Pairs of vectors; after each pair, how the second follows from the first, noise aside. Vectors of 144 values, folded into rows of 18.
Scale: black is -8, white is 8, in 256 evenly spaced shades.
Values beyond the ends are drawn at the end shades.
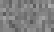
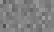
reversed, negated, partly zeroed.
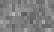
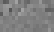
reversed, negated, partly zeroed.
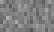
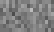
wrapped around.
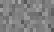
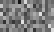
negated, scaled up.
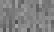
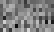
wrapped around, scaled up.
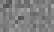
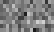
wrapped around, scaled up.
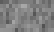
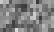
negated, scaled up.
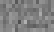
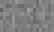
reversed, shrunk.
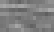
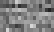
negated, scaled up.
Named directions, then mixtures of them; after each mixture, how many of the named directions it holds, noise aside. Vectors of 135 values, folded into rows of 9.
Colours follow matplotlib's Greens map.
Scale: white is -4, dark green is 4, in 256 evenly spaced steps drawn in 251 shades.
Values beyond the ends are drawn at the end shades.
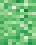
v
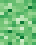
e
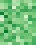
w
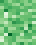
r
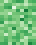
one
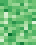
one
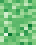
two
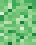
two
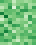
one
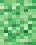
four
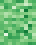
two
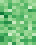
three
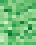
two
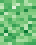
three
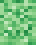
three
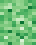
one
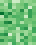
four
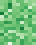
two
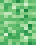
two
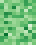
two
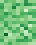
three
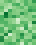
two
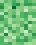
three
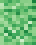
four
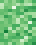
three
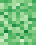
three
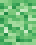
two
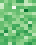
two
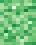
four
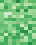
two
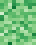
three
